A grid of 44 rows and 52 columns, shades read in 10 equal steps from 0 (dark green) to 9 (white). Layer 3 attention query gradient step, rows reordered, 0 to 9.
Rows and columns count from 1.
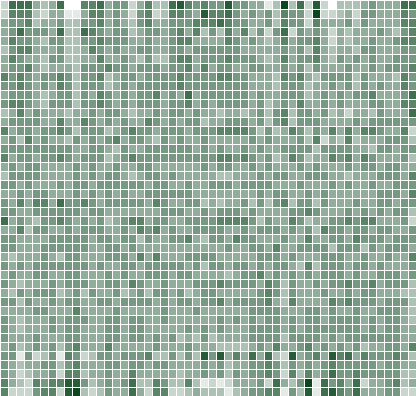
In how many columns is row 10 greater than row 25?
18
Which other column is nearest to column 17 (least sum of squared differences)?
1
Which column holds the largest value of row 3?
39
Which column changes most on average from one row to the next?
28
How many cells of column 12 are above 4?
21
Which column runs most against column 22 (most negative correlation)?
10
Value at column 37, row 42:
3
